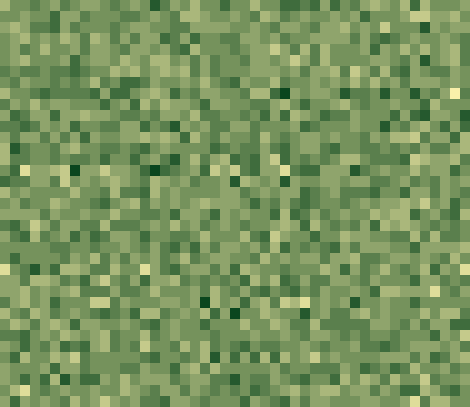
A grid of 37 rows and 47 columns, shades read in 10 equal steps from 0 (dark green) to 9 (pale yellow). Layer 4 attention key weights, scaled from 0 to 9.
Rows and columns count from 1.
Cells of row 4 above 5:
3
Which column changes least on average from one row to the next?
23
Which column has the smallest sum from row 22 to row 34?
24
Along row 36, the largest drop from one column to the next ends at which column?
4
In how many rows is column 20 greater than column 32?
18
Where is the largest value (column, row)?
46, 9
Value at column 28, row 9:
2
